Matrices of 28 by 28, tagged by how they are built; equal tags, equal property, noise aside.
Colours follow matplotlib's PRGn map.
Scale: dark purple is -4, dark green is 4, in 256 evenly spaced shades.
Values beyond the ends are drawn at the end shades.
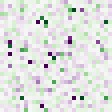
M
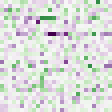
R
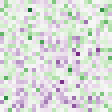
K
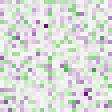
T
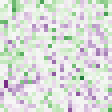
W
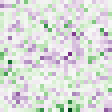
W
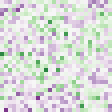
W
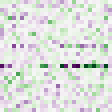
R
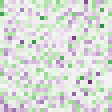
K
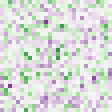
K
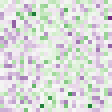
K
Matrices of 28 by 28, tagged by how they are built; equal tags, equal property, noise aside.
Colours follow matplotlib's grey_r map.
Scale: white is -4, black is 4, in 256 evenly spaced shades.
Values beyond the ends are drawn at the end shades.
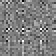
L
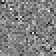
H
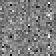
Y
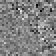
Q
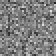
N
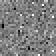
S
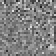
Q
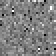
S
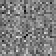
L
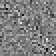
H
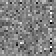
Y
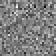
L
